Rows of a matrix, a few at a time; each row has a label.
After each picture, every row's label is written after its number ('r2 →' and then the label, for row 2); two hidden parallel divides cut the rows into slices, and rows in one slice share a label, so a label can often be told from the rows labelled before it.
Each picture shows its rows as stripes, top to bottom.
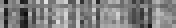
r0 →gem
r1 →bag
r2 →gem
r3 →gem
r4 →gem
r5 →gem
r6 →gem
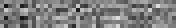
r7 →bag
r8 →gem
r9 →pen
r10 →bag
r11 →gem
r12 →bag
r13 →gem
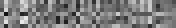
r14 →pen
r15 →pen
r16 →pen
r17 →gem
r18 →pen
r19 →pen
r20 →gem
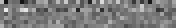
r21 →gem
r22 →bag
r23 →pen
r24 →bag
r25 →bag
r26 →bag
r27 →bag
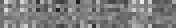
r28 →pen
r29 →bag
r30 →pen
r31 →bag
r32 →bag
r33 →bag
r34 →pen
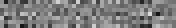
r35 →gem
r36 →bag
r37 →bag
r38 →pen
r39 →gem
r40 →bag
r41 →gem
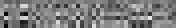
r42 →bag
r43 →pen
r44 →bag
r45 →gem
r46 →pen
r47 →gem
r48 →gem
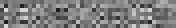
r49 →bag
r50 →gem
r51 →pen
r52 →bag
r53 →pen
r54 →gem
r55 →pen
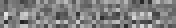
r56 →gem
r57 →bag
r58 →bag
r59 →pen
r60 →pen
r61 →gem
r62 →pen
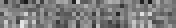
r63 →gem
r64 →bag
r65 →bag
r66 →pen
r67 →bag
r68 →pen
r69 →pen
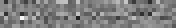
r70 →gem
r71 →bag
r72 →bag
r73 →gem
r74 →pen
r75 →bag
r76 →bag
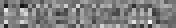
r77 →bag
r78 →gem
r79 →pen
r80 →pen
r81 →bag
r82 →pen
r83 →gem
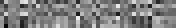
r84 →pen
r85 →gem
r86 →bag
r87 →pen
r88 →gem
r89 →gem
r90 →gem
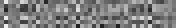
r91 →pen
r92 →gem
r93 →gem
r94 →bag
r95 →pen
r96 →gem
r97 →pen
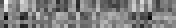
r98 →pen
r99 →pen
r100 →pen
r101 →gem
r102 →gem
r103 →bag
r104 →gem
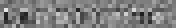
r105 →bag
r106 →bag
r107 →pen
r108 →gem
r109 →gem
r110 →gem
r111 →bag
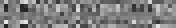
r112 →pen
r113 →gem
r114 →gem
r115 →bag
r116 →bag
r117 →pen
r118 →gem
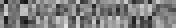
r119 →gem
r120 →pen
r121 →pen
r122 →pen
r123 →gem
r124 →gem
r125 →gem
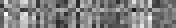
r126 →pen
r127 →pen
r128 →gem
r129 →pen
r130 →pen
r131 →pen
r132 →pen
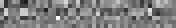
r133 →gem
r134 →gem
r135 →pen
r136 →pen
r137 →gem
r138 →bag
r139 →bag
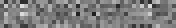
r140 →gem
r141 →pen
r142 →bag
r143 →pen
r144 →bag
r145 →bag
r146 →gem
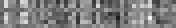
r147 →pen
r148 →pen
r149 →bag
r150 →pen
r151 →pen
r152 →pen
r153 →bag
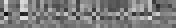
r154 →pen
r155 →pen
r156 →pen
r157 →gem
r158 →pen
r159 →bag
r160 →bag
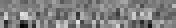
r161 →bag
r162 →bag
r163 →bag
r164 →pen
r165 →pen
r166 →gem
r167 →gem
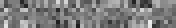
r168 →gem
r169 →gem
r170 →pen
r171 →bag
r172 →bag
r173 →pen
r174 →pen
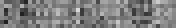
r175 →gem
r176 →bag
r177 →gem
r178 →gem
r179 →bag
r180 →gem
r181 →bag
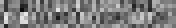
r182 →gem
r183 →gem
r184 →gem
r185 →pen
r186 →pen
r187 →pen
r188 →gem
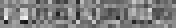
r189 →pen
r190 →bag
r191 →pen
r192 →pen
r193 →pen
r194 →gem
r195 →bag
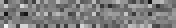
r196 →gem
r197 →pen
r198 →bag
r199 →gem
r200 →bag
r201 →bag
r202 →pen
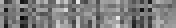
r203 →gem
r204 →bag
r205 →gem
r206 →bag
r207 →gem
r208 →gem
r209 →gem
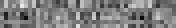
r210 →pen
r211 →pen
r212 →bag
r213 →gem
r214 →gem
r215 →bag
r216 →gem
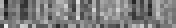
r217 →gem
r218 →gem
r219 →gem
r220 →gem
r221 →gem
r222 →bag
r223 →pen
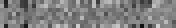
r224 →gem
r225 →gem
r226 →bag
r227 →bag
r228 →bag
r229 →bag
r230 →gem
